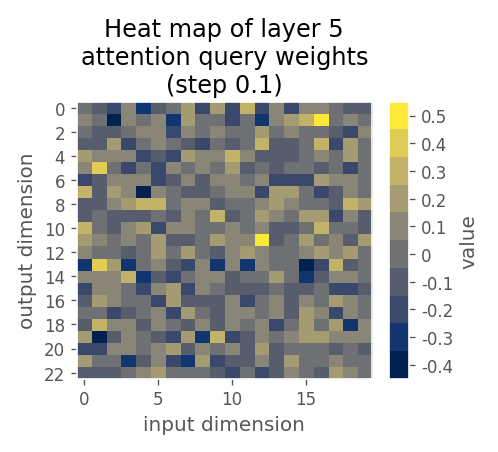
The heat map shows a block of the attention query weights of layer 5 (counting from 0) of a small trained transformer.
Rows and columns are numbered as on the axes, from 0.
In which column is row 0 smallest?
4
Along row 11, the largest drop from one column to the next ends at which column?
13
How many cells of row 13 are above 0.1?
3
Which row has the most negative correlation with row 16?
2
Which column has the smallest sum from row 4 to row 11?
6
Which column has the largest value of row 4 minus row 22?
10
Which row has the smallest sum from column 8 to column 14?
22
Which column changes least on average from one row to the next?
19
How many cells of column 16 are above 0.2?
3
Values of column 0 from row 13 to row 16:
-0.3 0.1 -0.2 -0.1
